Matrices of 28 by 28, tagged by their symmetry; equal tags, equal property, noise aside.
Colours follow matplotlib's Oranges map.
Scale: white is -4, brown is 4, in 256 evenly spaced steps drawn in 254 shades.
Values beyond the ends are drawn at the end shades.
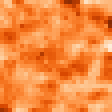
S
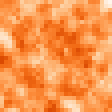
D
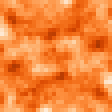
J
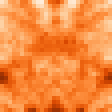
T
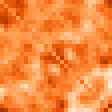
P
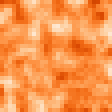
S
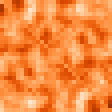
J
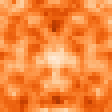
T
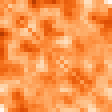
P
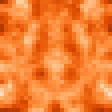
T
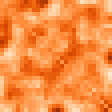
P
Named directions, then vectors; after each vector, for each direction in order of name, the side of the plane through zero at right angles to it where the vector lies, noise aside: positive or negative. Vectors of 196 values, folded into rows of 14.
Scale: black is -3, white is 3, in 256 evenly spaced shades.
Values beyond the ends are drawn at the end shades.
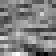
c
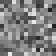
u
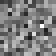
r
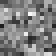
negative, positive, positive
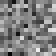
negative, positive, negative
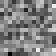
negative, positive, negative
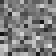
positive, positive, negative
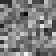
positive, positive, positive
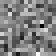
negative, negative, positive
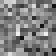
positive, negative, positive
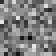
negative, positive, positive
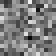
negative, positive, positive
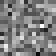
positive, positive, negative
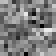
negative, negative, negative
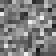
positive, positive, positive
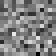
positive, positive, negative
